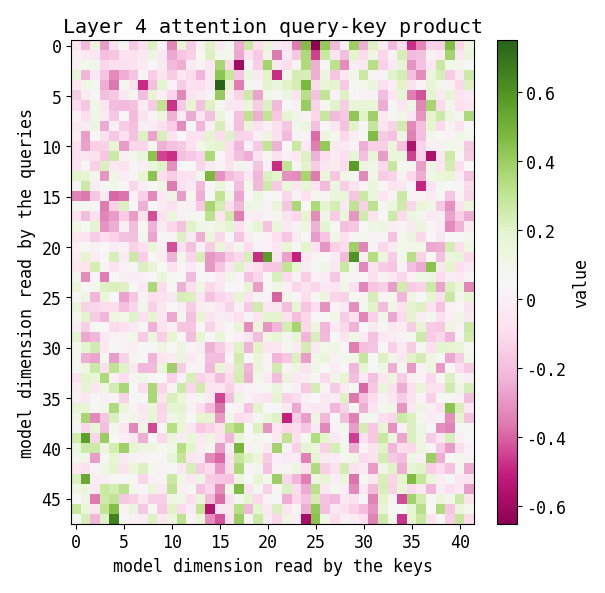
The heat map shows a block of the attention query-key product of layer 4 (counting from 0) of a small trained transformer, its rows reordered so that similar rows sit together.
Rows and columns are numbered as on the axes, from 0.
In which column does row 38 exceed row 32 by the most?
35
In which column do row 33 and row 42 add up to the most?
17
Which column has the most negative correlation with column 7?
15
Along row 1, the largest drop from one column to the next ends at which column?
25
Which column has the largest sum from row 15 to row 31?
36
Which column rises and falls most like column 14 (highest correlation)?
24
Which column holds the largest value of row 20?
29
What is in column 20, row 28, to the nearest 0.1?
-0.3
